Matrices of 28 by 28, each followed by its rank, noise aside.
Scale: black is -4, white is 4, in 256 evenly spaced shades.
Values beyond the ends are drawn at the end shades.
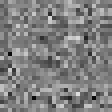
eight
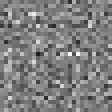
six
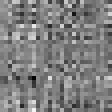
three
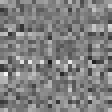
four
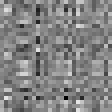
three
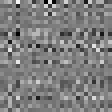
three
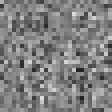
eight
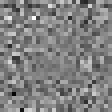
six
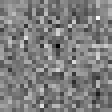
six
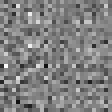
six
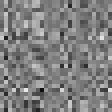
three
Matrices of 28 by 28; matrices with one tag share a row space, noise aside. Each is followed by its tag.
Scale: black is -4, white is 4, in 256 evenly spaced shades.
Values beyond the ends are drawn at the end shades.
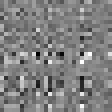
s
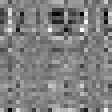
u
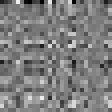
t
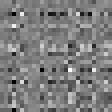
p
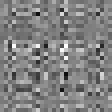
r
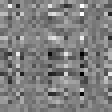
u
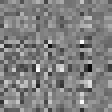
s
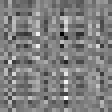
r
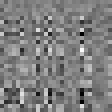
s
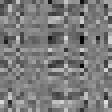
u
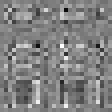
r
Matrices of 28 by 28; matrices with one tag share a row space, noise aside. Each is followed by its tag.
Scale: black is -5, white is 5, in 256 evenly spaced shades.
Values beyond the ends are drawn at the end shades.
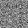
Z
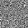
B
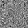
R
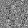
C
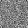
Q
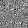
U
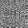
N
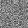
Q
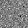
Z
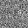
Z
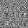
B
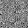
U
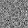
C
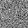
Z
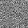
U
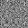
B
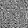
N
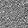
B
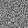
C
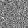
R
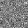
U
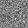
Z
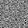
B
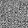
Z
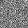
U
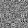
C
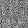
Q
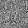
N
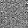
N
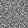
B
